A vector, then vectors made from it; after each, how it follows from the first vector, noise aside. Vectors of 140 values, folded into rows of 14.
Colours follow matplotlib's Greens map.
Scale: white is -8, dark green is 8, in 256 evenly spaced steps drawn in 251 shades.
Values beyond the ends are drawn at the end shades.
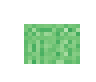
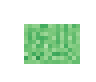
reversed, negated.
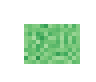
reversed, negated.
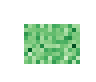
wrapped around, negated, scaled up.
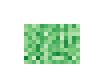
reversed, negated, scaled up.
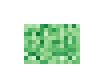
reversed, negated, scaled up.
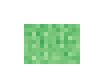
reversed, negated, partly zeroed.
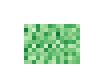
wrapped around, scaled up.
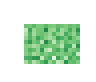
wrapped around, scaled up.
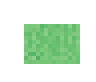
reversed, negated, shrunk.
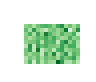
negated, scaled up.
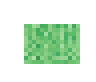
reversed, negated.
